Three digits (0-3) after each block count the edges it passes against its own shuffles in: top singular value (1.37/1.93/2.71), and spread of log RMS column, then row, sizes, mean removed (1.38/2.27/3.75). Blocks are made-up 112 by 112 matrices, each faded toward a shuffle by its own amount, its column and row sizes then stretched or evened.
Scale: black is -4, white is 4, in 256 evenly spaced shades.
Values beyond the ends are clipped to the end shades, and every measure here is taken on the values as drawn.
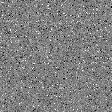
1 0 1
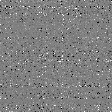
0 1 2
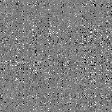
1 2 2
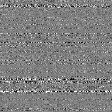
2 0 3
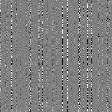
3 3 0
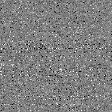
0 1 2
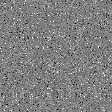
1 0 1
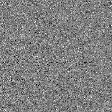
1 1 1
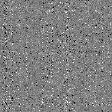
0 2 1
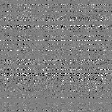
2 2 3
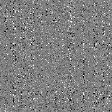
1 2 1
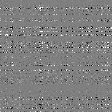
1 2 3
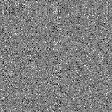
2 1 0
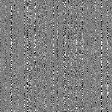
2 3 0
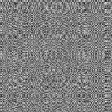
3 2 2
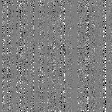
1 3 1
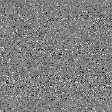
0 0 2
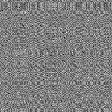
3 1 1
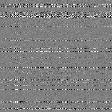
3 1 3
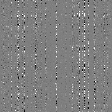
2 3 1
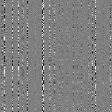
3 3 1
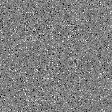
0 1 1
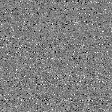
0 0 2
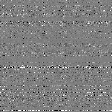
1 1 3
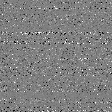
0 0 2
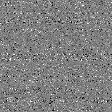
1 0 2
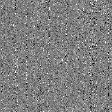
0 2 0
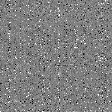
0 2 1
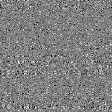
2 0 2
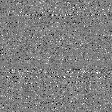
1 0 2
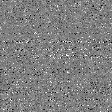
0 0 2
